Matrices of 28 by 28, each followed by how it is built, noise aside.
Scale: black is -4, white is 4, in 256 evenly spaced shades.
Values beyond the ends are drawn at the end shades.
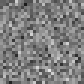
noise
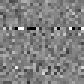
uneven rows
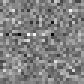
uneven rows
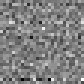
uneven rows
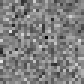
noise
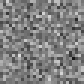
repeating rows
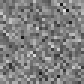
Toeplitz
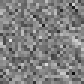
Toeplitz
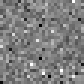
sparse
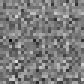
repeating columns
